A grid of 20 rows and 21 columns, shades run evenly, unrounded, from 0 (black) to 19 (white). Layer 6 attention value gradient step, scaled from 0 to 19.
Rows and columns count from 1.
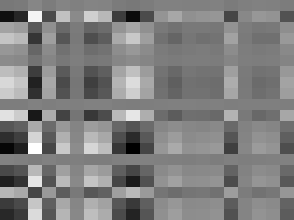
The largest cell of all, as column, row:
3, 14
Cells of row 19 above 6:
18
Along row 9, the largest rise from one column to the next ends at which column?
4
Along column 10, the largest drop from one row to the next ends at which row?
12
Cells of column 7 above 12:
7
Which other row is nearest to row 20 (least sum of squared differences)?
13
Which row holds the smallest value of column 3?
11
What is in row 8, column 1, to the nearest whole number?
16
